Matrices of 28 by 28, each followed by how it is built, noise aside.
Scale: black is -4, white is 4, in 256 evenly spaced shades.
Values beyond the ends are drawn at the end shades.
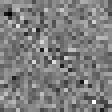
banded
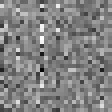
uneven columns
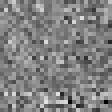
uneven rows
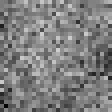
smooth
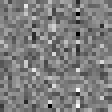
uneven columns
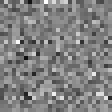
uneven rows
